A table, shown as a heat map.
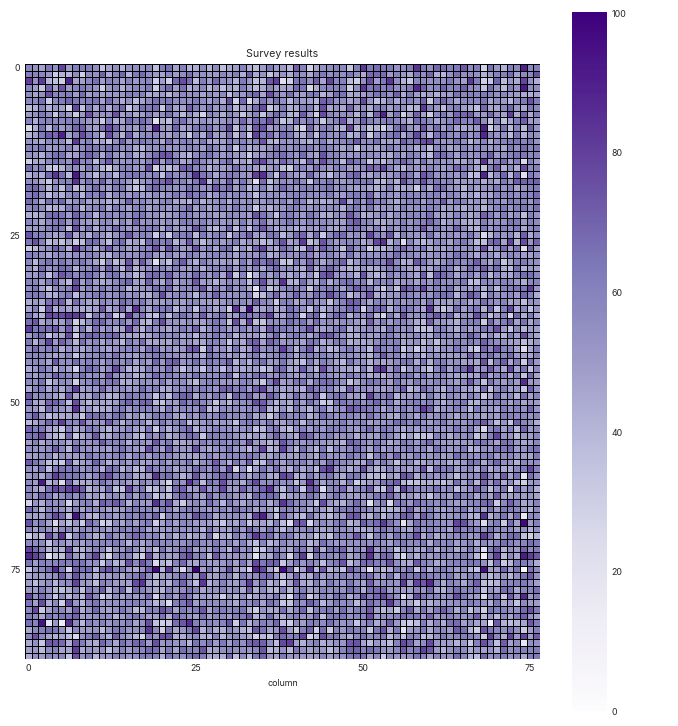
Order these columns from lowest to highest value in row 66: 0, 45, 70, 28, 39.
45, 70, 28, 39, 0
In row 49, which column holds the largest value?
51
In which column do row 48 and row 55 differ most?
7
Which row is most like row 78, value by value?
1
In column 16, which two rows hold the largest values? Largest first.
36, 77
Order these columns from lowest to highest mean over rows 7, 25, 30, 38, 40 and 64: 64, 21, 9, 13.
21, 64, 9, 13
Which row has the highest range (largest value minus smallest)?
75
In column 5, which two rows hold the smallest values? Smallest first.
83, 62
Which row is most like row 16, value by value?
67
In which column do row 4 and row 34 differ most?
34
